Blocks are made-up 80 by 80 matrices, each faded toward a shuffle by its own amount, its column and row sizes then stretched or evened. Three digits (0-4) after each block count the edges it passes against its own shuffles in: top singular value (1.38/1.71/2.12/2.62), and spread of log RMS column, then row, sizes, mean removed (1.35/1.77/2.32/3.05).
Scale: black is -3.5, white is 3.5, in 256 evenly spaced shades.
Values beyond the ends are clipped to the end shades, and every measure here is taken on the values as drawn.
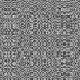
4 3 1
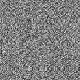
3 0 0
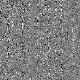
0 3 0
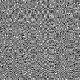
4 0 0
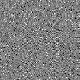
3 0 0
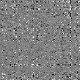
2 3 3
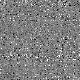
0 2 3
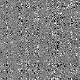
1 4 3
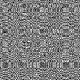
4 0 0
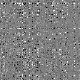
3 3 3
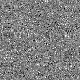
2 0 0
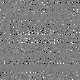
1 1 4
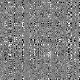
3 4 3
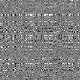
4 2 4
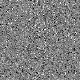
1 2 0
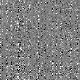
2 4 2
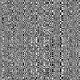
4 4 1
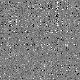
1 2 3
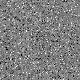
1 0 0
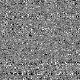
2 1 3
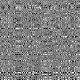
4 1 4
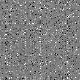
2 2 2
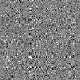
3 2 2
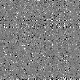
2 2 2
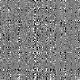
3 4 3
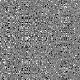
3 2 1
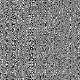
2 4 0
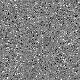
1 1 0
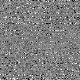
0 0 4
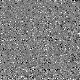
0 1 3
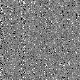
0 3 1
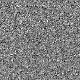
0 0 2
